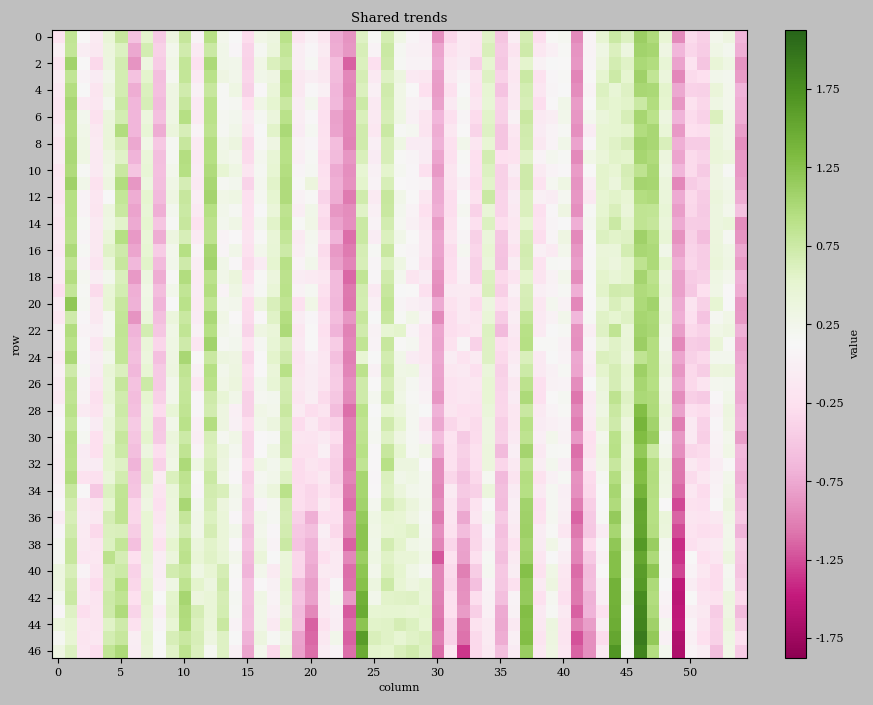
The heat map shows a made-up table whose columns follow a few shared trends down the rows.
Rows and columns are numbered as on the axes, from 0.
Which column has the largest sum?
46
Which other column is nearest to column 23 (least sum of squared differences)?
41
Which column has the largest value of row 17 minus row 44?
20
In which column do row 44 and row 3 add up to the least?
49
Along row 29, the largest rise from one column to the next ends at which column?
24
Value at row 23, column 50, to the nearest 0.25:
-0.5
